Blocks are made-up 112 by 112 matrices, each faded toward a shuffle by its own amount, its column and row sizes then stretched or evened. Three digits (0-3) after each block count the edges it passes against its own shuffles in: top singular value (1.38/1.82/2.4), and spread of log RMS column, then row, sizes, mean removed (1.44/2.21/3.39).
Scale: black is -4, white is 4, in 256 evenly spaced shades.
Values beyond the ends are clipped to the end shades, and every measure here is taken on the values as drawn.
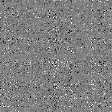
1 2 2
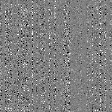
1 3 1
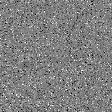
1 0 0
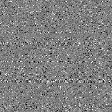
2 0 2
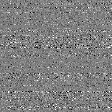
0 1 3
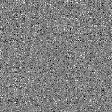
2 1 1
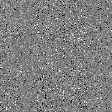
0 2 0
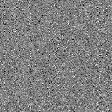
2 1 0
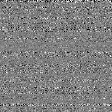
1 1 3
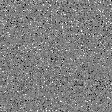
1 0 1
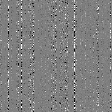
3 3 0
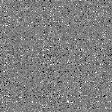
0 2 2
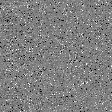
1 1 0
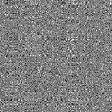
3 1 1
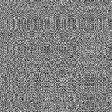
3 0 1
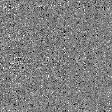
0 2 1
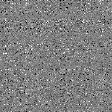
2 1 2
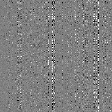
3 3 1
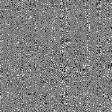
2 3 2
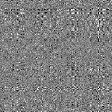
3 2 2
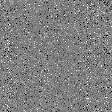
0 2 0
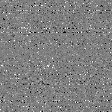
1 0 2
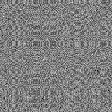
3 0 0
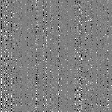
3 3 1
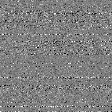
0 0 3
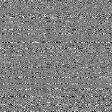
2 0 3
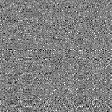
3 0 2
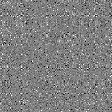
3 1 1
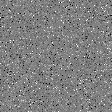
0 0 1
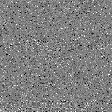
2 0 1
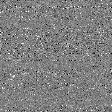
0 0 2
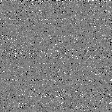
0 1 2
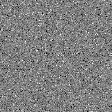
1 0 1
